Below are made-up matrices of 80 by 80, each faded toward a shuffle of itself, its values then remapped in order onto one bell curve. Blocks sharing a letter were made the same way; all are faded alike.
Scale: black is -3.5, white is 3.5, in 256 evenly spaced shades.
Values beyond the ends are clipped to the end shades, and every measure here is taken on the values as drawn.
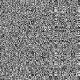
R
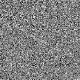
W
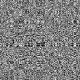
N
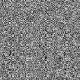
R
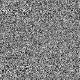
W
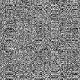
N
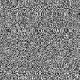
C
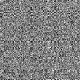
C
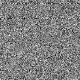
W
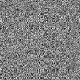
R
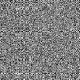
N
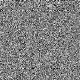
W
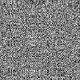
N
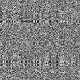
C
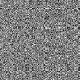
R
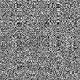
R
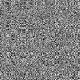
R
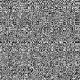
N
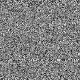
W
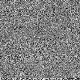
W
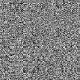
C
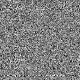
W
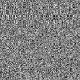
R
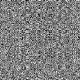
C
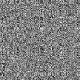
C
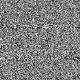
W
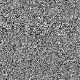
W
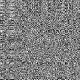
C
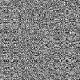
C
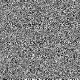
W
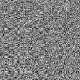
R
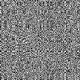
R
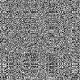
R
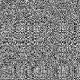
N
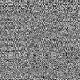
N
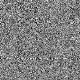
W
